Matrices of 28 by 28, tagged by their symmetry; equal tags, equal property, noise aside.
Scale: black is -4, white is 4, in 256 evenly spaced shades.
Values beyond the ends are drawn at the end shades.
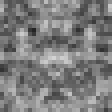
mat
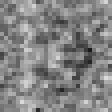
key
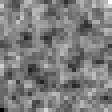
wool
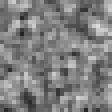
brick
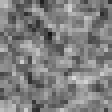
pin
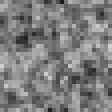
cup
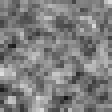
wool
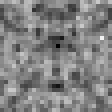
mat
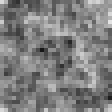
wool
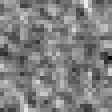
cup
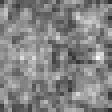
key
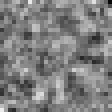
brick
